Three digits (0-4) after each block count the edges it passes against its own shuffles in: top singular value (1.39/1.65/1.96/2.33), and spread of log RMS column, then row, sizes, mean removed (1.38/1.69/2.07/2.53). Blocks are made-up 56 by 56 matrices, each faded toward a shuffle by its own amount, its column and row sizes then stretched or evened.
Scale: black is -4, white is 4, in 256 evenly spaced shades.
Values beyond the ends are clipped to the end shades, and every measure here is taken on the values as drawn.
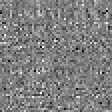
2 1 3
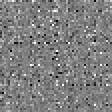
1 2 3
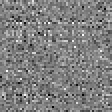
3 1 2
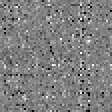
2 2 2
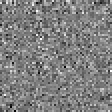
2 1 3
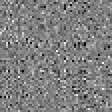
3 1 1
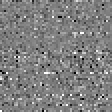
0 1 4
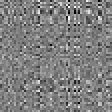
4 4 3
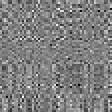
4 3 3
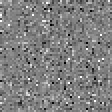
1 3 1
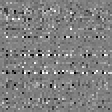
3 1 4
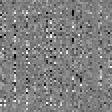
2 4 1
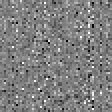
2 4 0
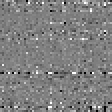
2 2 4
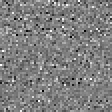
0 0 2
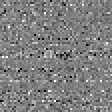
0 1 4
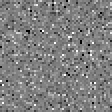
0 1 0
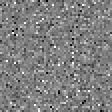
0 1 0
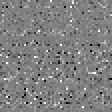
0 0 3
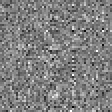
2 3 1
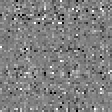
0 2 3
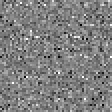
0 0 3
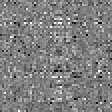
3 2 3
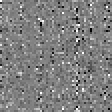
1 4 0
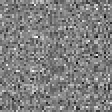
3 2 1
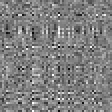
4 3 4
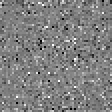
0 2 3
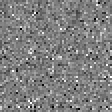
1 0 1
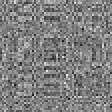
4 2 2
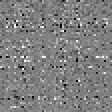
0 3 4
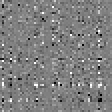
3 4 2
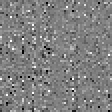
0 3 0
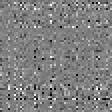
3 4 4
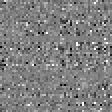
1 1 4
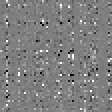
1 4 2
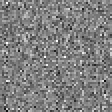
1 2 1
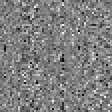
2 3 0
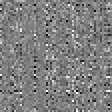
3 4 2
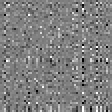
4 4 2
